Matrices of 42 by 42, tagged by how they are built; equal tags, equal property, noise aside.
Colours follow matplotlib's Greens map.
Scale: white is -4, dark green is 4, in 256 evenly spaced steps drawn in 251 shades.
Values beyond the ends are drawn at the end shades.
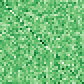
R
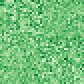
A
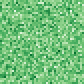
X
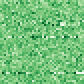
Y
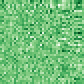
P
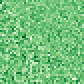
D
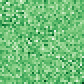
A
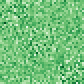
A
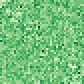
A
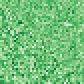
D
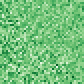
D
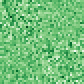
A
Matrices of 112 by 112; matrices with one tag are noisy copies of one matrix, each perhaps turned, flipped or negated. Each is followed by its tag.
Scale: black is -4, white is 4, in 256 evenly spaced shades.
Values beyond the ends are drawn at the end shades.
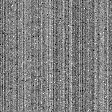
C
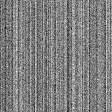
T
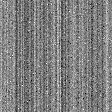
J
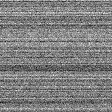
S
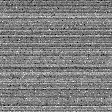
T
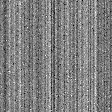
J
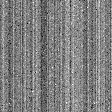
S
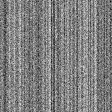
J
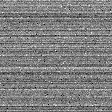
T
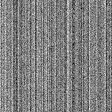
T
